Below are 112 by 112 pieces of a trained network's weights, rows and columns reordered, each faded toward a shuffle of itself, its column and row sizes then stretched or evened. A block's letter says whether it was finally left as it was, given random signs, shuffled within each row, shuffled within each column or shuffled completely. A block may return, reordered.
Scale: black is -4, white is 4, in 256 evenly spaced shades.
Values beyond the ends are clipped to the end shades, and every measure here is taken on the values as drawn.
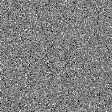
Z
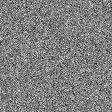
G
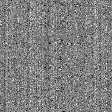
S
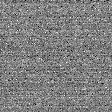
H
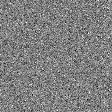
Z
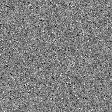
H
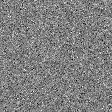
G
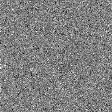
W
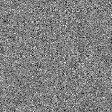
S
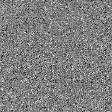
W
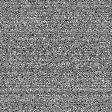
H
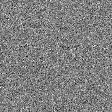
H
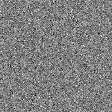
Z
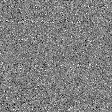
H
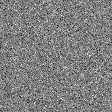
G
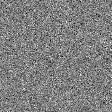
Z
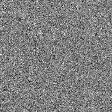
Z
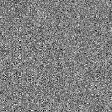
S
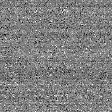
S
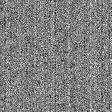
Z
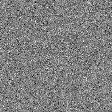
Z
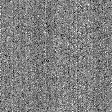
Z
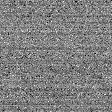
H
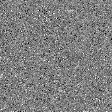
W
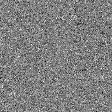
Z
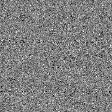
W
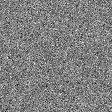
G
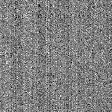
S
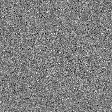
H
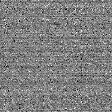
S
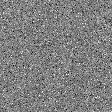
G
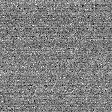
H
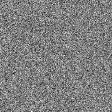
W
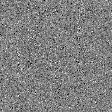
Z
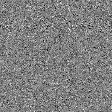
W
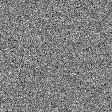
G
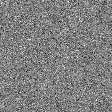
H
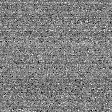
H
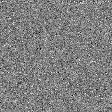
H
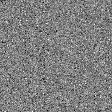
Z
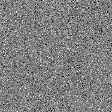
Z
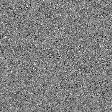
H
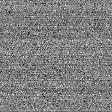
S
